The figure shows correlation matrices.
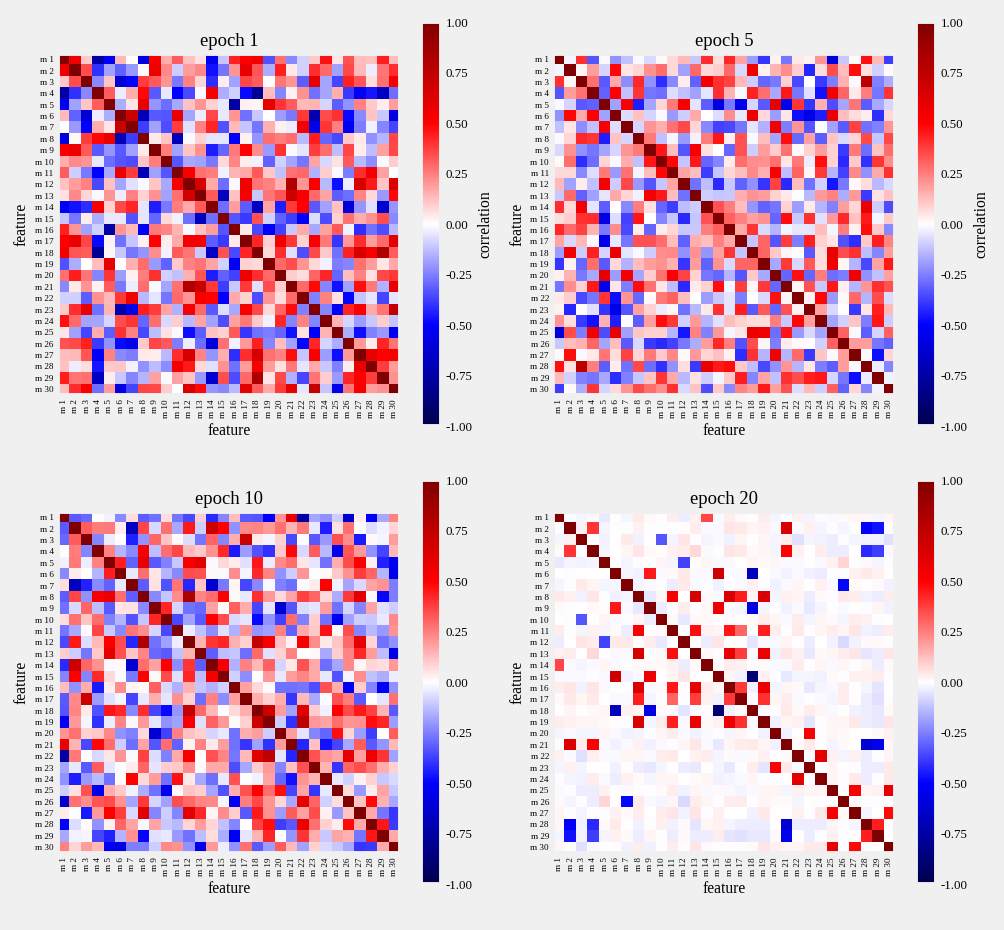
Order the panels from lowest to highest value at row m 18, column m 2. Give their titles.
epoch 20, epoch 10, epoch 1, epoch 5
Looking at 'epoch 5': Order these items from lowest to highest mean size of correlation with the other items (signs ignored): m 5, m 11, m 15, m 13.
m 13, m 11, m 15, m 5
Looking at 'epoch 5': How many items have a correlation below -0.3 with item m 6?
4
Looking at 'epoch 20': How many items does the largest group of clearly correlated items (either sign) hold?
6
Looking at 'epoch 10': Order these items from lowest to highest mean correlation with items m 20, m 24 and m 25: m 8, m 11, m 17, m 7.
m 8, m 7, m 17, m 11
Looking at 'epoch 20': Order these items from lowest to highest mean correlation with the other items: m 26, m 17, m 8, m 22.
m 26, m 22, m 17, m 8
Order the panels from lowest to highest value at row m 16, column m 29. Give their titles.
epoch 10, epoch 1, epoch 20, epoch 5
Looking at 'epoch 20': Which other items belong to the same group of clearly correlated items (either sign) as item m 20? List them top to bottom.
m 23
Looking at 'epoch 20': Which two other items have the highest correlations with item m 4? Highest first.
m 21, m 2
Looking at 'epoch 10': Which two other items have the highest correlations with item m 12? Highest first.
m 8, m 18
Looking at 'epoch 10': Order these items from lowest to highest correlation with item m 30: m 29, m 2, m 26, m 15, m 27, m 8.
m 27, m 8, m 26, m 15, m 2, m 29
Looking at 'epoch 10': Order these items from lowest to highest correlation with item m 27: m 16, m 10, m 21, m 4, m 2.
m 10, m 2, m 16, m 4, m 21
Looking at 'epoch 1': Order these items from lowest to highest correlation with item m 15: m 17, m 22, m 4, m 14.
m 22, m 17, m 14, m 4
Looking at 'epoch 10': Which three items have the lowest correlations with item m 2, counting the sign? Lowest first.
m 7, m 24, m 1
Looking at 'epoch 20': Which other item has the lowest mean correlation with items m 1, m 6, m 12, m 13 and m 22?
m 18
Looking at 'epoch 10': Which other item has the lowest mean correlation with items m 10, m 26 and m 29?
m 16
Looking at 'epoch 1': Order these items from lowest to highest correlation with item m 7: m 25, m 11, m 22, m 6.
m 25, m 11, m 22, m 6
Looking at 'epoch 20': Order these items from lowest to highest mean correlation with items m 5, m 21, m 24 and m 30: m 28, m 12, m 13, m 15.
m 28, m 12, m 15, m 13
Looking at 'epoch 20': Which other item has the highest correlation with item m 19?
m 8
